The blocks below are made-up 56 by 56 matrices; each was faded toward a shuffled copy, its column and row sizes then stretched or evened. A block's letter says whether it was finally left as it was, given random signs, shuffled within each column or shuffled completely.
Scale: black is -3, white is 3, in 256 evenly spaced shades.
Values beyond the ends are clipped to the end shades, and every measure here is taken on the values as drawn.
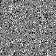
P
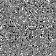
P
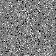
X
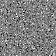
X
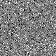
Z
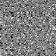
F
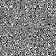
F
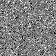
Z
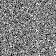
Z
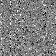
X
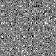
F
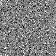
X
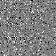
F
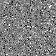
X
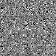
P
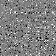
P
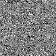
P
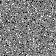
Z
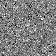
Z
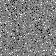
Z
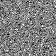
Z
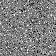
Z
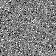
Z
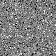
Z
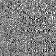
F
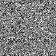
P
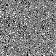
X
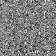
P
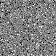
Z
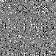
F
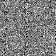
P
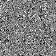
P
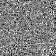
P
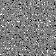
P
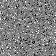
Z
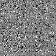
F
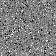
Z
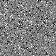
X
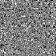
F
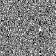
F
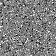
Z
